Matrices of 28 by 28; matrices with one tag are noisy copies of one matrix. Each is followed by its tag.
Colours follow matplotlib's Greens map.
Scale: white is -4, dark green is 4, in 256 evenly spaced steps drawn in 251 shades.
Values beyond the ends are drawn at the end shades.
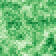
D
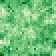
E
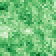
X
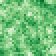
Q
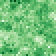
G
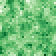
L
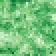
G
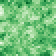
E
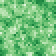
Q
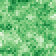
G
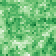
D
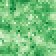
G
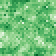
G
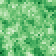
Q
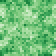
E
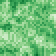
G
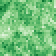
X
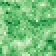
D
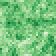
D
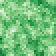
Q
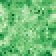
E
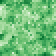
E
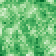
Q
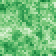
X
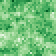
G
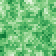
L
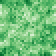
E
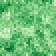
X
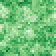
E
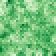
L
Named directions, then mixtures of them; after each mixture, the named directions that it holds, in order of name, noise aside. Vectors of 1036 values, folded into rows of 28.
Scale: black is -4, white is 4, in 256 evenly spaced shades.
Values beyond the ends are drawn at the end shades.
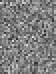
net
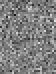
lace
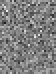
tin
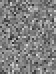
lace, net.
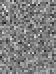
tin.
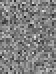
net, tin.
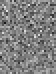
tin.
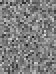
net.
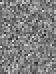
net.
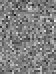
lace.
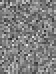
net.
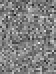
lace.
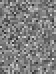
lace, net.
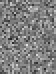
lace, net.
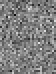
lace.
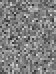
lace, net.
